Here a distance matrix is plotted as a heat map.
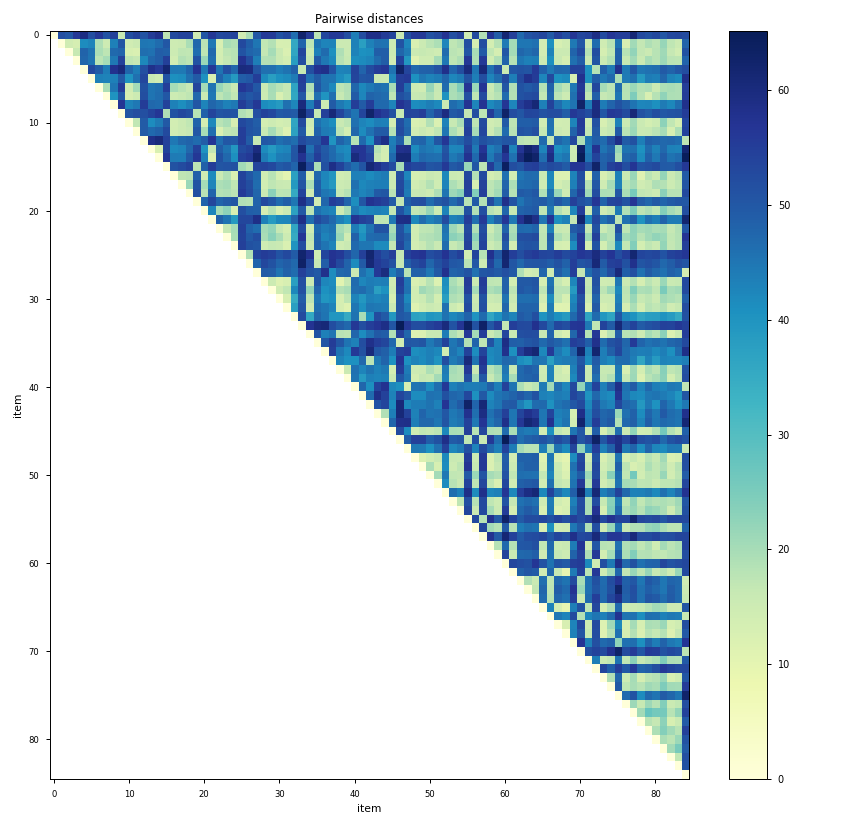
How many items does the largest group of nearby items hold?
46
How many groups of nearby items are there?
8
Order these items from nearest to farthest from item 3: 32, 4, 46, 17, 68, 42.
68, 17, 32, 42, 4, 46
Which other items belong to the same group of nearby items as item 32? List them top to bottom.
41
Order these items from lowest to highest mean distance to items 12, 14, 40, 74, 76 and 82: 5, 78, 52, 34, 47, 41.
78, 34, 47, 5, 41, 52
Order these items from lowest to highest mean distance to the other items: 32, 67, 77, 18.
67, 18, 77, 32
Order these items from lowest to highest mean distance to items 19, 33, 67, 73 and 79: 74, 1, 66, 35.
1, 74, 35, 66
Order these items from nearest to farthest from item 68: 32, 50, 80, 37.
50, 80, 32, 37
